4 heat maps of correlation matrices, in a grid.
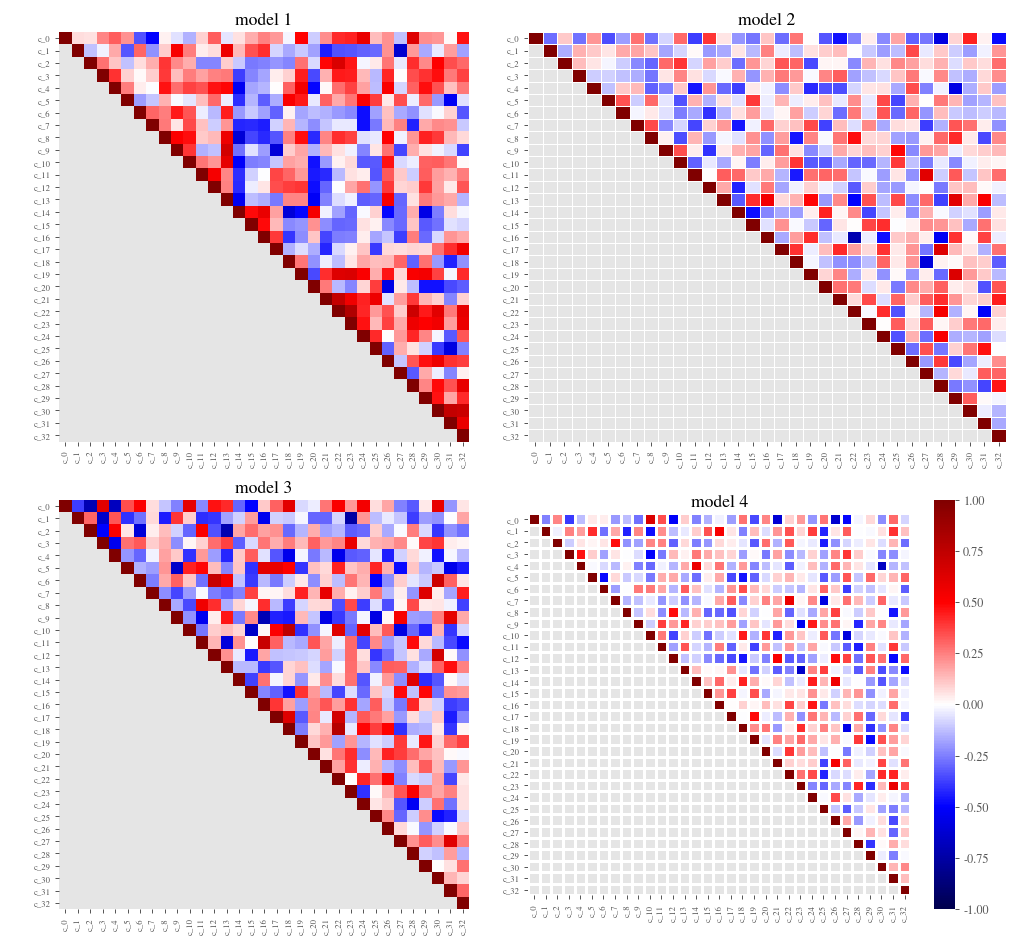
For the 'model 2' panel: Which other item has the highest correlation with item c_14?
c_20
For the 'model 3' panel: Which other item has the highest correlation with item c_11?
c_16
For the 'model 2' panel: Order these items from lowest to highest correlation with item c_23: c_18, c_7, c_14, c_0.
c_14, c_18, c_0, c_7
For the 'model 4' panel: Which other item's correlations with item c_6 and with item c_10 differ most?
c_0
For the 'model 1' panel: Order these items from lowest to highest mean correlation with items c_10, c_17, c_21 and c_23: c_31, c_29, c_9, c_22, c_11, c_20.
c_20, c_9, c_11, c_31, c_29, c_22
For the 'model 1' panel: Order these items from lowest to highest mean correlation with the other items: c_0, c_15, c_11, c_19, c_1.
c_15, c_1, c_11, c_0, c_19
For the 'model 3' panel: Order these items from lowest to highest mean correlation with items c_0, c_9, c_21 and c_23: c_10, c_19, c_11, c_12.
c_11, c_10, c_19, c_12
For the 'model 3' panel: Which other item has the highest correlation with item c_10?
c_18
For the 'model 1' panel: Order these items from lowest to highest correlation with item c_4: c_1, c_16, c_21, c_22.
c_16, c_21, c_1, c_22
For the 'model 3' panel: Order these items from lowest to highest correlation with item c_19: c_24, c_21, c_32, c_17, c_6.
c_17, c_24, c_6, c_21, c_32
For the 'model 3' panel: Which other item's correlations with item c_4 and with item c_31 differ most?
c_13
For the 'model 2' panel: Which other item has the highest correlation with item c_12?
c_0
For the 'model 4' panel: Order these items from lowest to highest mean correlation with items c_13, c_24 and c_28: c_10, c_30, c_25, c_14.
c_30, c_10, c_25, c_14
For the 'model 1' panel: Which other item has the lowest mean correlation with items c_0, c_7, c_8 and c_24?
c_14
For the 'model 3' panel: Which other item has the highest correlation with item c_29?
c_7
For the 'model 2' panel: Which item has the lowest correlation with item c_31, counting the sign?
c_22
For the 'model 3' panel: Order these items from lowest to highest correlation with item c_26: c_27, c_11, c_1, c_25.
c_11, c_1, c_27, c_25
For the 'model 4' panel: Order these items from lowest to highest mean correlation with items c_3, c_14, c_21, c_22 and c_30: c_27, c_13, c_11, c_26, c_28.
c_13, c_11, c_28, c_27, c_26
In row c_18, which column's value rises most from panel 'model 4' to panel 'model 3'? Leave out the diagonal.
c_5
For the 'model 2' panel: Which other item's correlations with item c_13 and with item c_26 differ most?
c_29
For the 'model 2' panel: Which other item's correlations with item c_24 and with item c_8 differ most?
c_18
